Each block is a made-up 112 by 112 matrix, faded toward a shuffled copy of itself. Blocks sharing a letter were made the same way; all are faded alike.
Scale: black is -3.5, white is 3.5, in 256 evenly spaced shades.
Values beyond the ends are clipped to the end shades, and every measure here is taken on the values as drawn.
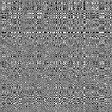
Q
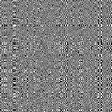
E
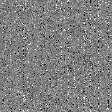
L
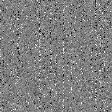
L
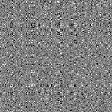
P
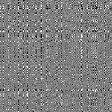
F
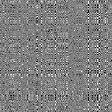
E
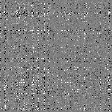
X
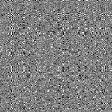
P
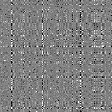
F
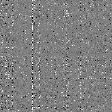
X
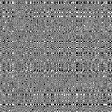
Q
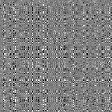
E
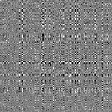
E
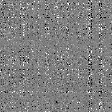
X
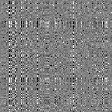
E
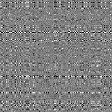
Q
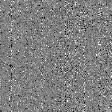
L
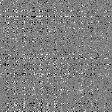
X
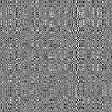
E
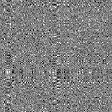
P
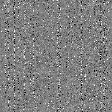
L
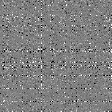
X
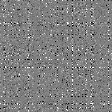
X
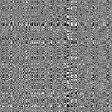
E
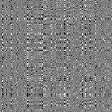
F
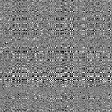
Q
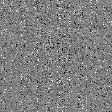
L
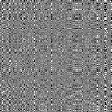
E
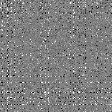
X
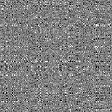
P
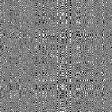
F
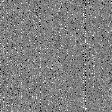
L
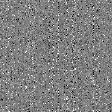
L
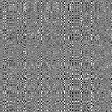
E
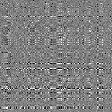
Q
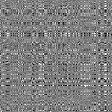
Q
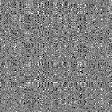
P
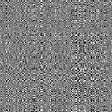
E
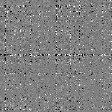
X
